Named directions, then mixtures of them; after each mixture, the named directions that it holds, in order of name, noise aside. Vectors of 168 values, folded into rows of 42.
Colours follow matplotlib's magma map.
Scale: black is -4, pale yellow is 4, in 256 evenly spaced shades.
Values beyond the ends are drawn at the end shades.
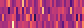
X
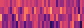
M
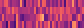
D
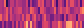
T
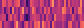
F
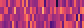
M, T, X.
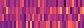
D, T.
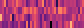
F, M, T.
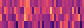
F, M.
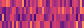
D, F, X.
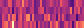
D, M, X.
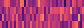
D, X.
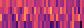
M.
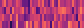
D, F, T.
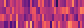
D, F, T.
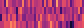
M, T, X.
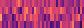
M.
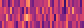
F.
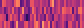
F.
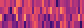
M.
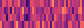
F.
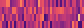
D, M, X.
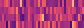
D.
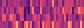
F, M, T.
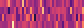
X.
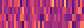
D, F.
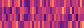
F, X.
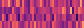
F, X.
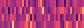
T, X.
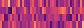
F, M, X.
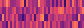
D, X.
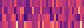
F, M.
